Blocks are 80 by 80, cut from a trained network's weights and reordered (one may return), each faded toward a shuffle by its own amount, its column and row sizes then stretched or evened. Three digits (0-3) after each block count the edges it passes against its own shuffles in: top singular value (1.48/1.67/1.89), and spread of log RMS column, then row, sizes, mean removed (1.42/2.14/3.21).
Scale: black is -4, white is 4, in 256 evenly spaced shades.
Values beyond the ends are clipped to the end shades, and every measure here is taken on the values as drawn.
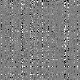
1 3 2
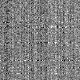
3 1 2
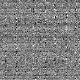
2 2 0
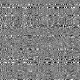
3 1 3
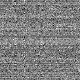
3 1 0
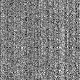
3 1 1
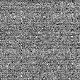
2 1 0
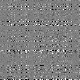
3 2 3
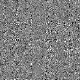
0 2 1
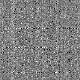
1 1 2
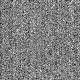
0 0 0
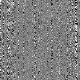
1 3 0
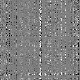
3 3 2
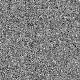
0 0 0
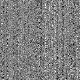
1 2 0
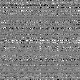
2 1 3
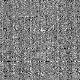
2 0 2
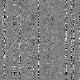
2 3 1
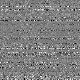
1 0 3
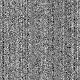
3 2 0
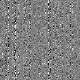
1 3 0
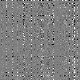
1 3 2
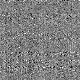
0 0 2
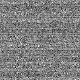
2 1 0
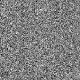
1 1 0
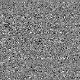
0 1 2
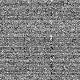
3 1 0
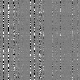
3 3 0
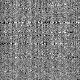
3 0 2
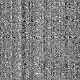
3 1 2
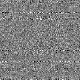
3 1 2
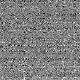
1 1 2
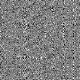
1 2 1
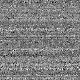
3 0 2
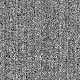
1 0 0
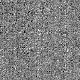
0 1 1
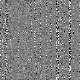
0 3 0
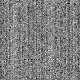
3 0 1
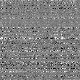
1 1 3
